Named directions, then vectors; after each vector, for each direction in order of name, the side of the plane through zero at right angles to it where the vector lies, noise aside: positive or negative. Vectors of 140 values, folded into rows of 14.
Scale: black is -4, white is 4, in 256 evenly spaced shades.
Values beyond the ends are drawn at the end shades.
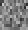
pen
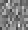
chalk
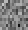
negative, positive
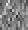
positive, positive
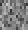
positive, positive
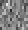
positive, positive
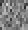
positive, positive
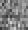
positive, negative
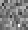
positive, negative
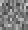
negative, negative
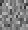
positive, positive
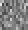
negative, negative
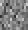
negative, negative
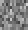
negative, negative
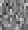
negative, negative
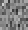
negative, positive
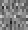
negative, positive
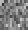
positive, negative
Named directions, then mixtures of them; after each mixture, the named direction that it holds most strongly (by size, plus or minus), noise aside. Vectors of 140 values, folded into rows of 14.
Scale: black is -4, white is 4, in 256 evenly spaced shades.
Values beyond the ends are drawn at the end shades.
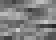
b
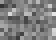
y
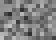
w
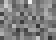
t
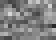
b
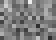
t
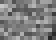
y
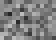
w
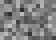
w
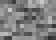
b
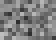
w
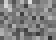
t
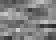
b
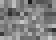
t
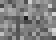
y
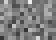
t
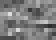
b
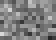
t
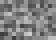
w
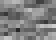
b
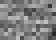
y
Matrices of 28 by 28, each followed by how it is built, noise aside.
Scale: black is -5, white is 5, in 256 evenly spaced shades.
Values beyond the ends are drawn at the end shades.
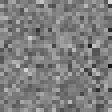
low rank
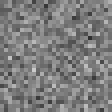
noise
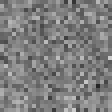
blocks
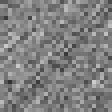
Hankel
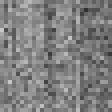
blocks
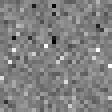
sparse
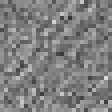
Hankel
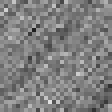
Hankel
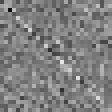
diagonal
